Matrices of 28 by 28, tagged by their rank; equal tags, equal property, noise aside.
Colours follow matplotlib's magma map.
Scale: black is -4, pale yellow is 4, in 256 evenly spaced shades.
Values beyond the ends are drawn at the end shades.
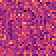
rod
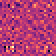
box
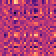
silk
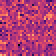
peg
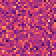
rod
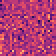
peg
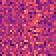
rod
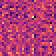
box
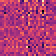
box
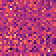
peg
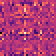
box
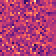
rod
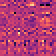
box
